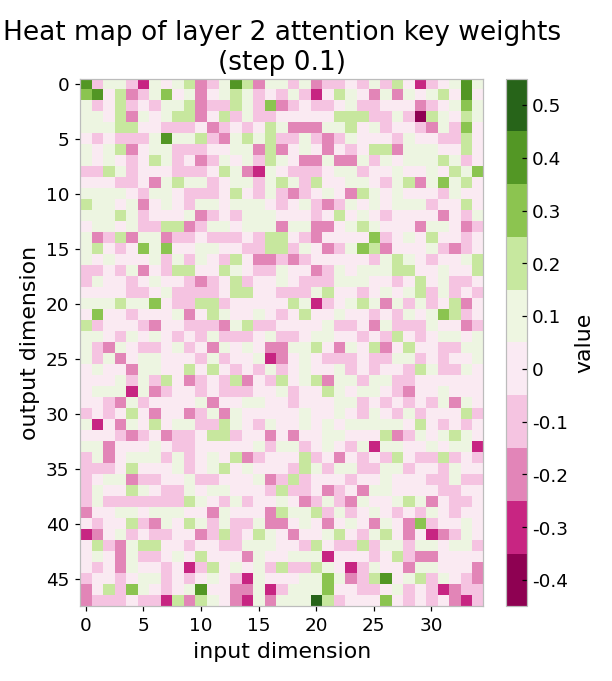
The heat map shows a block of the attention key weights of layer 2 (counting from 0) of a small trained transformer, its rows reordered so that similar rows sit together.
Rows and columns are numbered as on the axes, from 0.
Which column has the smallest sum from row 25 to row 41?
16
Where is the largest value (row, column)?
47, 20
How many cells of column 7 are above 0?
15
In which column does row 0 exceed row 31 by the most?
33
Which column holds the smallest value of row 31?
1
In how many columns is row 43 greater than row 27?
11
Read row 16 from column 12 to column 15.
-0.1 0.2 0 -0.2
